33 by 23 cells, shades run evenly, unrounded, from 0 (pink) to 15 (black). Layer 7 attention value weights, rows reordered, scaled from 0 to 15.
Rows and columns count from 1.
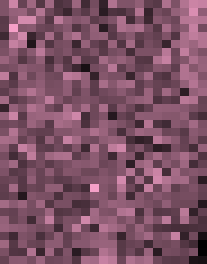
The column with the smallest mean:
21
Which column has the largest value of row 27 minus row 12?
22
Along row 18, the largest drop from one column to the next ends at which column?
18
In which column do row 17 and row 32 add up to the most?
23
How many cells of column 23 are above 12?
6
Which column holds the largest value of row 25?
3
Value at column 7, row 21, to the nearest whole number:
8
